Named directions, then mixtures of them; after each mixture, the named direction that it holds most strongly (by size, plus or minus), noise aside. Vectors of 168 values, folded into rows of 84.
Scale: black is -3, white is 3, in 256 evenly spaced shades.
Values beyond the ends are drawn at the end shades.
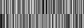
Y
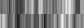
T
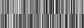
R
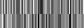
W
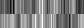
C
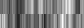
T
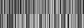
R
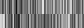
Y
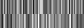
W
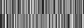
Y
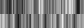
T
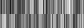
T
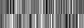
C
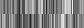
T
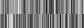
R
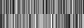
Y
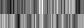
C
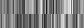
T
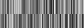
R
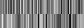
W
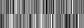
Y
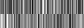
Y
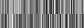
R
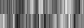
T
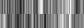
T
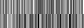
W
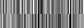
W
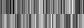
C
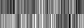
C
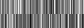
R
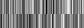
Y
